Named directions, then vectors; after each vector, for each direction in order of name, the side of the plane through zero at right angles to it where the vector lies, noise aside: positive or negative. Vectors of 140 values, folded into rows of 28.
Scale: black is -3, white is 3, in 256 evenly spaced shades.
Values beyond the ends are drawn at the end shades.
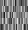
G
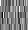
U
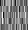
positive, negative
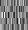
negative, negative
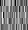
positive, negative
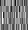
positive, negative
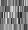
positive, positive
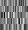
positive, positive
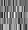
positive, positive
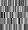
positive, positive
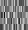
positive, positive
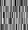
positive, negative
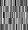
positive, negative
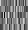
positive, positive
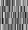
negative, positive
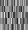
negative, negative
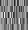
negative, negative
